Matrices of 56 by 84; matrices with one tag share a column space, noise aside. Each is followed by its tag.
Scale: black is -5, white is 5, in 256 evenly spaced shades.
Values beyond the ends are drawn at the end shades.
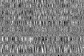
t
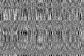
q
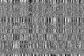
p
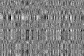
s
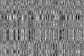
s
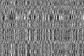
s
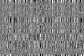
p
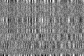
p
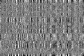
p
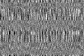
q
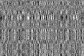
s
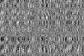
t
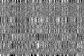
p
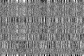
p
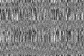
q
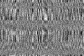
q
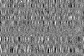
t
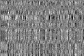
s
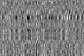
s
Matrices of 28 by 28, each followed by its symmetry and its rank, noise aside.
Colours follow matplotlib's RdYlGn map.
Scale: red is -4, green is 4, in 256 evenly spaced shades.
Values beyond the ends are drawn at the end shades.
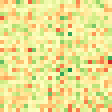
no symmetry, rank eight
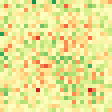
symmetric, rank six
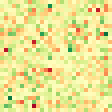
antisymmetric, rank eight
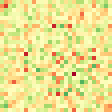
symmetric, rank eight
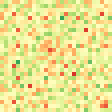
symmetric, rank eight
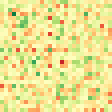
symmetric, rank seven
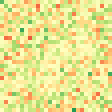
symmetric, rank eight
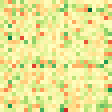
no symmetry, rank six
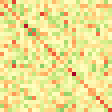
symmetric, rank eight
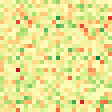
no symmetry, rank six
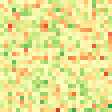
no symmetry, rank six
